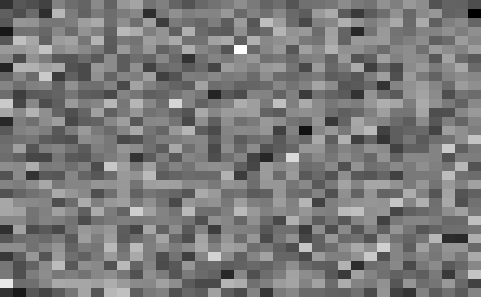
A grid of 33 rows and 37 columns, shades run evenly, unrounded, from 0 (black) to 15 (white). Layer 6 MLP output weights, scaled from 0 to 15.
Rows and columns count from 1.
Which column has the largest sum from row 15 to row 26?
35
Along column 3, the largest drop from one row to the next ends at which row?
20
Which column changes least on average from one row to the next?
32
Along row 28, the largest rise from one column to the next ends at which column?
24
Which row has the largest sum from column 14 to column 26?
12
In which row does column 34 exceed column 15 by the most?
27
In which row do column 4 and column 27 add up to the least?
2
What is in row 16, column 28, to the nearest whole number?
4
